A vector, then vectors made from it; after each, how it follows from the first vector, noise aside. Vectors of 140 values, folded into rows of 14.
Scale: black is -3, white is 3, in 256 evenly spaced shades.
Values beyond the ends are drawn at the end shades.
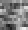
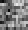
reversed, negated.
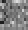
reversed, negated, partly zeroed.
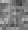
reversed, shrunk.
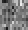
reversed, negated, partly zeroed.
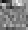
reversed, negated, partly zeroed.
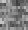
reversed, shrunk.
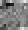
wrapped around, negated, partly zeroed.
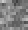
reversed, shrunk.
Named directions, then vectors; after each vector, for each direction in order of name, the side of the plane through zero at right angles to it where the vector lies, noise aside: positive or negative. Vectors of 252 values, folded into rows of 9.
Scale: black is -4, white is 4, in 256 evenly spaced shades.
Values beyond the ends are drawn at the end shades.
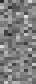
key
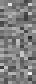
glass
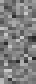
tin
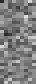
negative, positive, negative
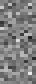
positive, positive, positive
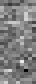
negative, positive, positive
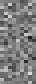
positive, positive, positive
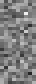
negative, negative, positive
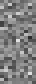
positive, positive, positive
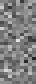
positive, positive, positive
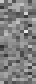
negative, negative, positive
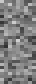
positive, negative, positive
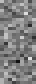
negative, negative, positive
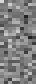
positive, negative, positive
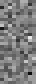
negative, negative, negative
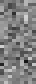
negative, positive, positive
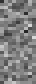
positive, positive, negative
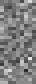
negative, positive, positive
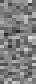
negative, positive, negative
